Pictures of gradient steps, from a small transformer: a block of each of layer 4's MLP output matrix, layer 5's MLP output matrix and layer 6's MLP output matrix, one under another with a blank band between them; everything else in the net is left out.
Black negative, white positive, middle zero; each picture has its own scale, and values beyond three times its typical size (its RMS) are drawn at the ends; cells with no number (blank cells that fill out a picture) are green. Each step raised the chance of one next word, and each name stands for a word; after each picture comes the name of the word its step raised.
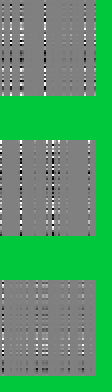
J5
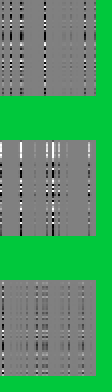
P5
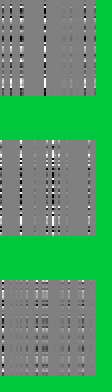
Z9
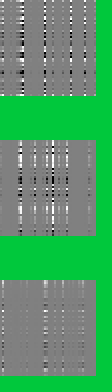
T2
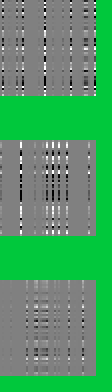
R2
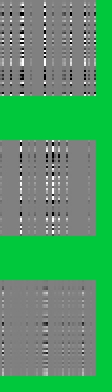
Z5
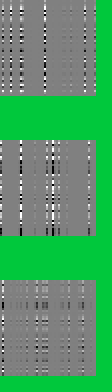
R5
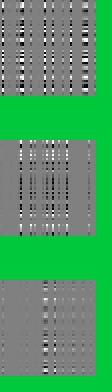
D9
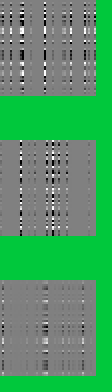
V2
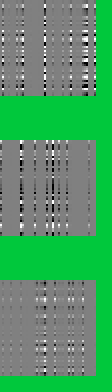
D9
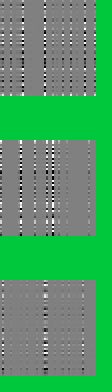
J5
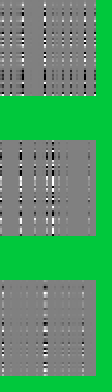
Z5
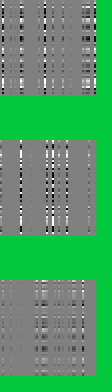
Z9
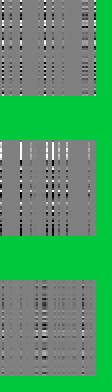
P5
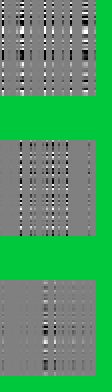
V2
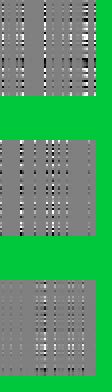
J5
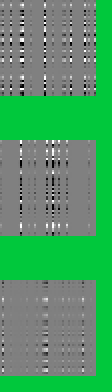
D9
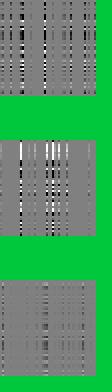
P5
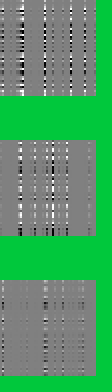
R5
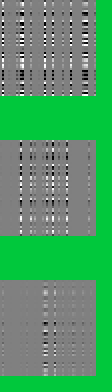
Z5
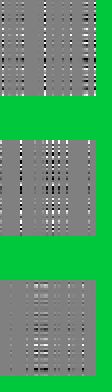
J5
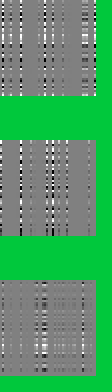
J5
